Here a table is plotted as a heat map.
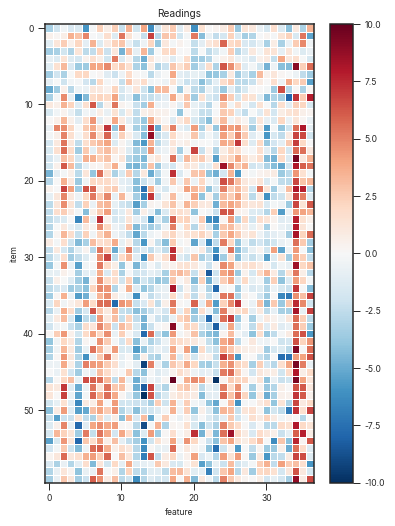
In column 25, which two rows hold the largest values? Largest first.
53, 38
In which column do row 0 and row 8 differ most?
32
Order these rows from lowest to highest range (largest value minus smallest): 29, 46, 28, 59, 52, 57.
57, 28, 29, 59, 52, 46
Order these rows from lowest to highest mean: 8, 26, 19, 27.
8, 19, 26, 27
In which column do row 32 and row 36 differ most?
22
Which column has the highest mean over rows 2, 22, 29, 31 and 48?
34
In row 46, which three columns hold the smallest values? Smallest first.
23, 12, 30
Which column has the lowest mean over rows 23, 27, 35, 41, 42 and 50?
12
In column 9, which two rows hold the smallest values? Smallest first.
36, 29
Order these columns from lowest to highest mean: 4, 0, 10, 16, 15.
4, 0, 15, 16, 10
